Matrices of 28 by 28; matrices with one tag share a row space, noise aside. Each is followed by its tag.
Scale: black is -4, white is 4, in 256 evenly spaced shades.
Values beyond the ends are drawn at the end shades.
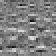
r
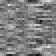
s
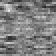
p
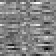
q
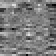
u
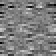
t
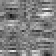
q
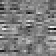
u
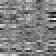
u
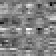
u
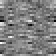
t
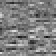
r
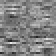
q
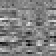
u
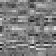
r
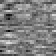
p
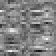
q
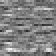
p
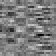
s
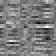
q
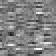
s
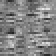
s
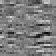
s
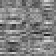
q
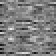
t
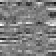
u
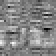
q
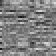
r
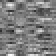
s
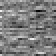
r
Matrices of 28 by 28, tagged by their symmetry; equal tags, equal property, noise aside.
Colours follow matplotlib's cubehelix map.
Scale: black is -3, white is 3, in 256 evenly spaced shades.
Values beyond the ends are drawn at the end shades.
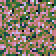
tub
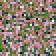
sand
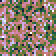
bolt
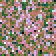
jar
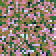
sand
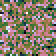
bolt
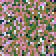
bolt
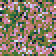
tub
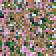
jar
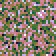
jar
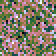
jar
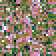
bolt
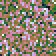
jar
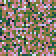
sand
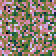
bolt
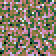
sand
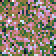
jar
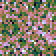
bolt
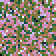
jar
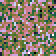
tub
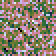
jar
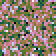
bolt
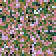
sand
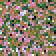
sand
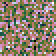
jar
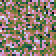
sand
